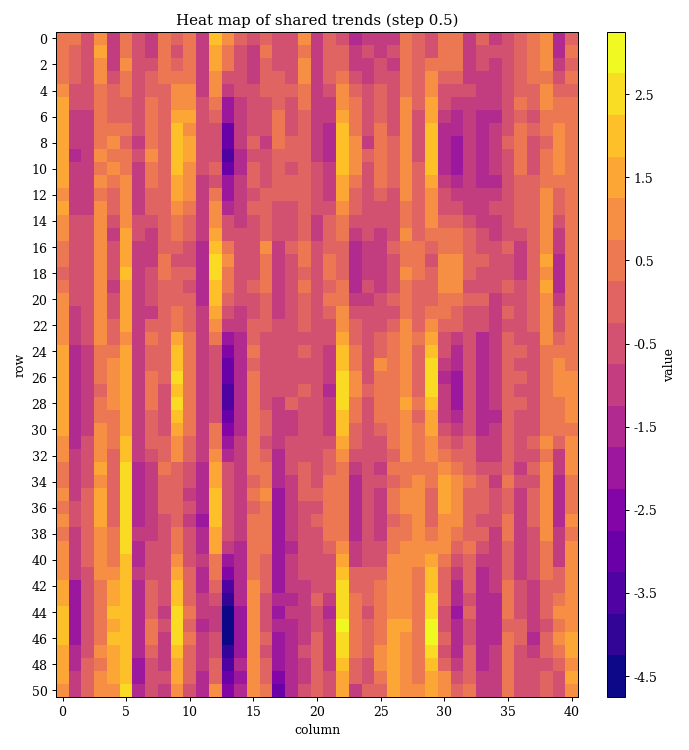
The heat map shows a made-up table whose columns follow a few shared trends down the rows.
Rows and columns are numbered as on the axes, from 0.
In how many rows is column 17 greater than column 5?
2
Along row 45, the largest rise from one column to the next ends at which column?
22
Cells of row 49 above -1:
31
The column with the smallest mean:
13
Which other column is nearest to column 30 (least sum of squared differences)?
16
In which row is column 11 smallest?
37
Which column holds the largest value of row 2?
12
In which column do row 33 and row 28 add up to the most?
5
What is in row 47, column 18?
-1.5
